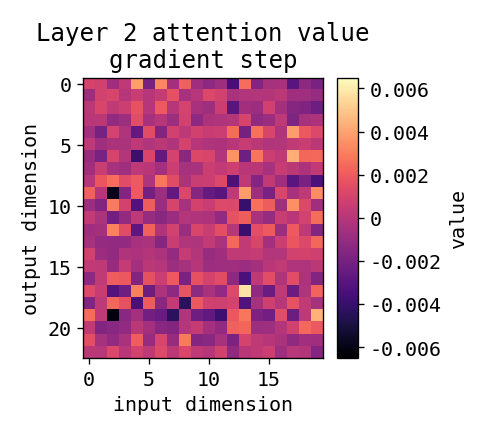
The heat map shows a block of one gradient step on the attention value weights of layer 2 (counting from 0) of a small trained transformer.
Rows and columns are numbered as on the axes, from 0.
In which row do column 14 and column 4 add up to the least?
18
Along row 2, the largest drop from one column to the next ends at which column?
12
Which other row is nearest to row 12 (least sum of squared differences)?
10
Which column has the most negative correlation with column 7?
0
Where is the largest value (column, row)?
13, 17
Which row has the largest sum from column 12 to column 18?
6
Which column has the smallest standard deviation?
16
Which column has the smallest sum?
2
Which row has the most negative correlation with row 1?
14
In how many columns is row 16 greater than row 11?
12
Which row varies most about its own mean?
19
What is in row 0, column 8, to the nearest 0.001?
0.002
